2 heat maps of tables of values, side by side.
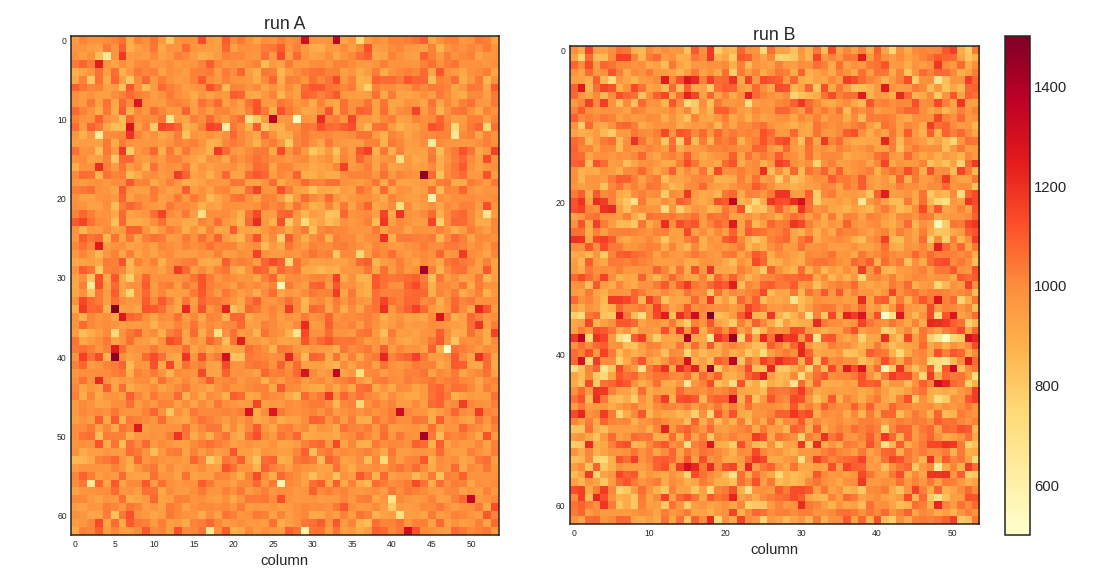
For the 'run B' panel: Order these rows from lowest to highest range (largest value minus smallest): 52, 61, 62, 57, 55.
61, 57, 62, 52, 55
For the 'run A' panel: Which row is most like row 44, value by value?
1
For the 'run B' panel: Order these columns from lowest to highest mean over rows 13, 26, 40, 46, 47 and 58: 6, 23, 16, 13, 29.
6, 23, 16, 13, 29
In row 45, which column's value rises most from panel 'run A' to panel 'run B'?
3
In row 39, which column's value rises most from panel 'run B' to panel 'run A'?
5
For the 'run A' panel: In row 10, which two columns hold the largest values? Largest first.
25, 31
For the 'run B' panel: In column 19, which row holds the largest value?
38
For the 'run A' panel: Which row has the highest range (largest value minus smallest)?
10
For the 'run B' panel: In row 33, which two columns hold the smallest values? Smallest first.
29, 51
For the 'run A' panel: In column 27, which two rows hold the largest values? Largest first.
40, 34
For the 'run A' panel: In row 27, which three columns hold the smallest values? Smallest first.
36, 33, 3
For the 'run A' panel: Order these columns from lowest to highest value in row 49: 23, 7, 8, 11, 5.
5, 11, 7, 23, 8
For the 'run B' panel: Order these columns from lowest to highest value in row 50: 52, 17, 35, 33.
33, 17, 35, 52
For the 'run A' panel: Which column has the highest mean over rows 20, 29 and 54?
44
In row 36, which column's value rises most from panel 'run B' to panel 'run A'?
29
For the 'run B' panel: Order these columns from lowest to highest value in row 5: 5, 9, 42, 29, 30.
29, 30, 42, 9, 5
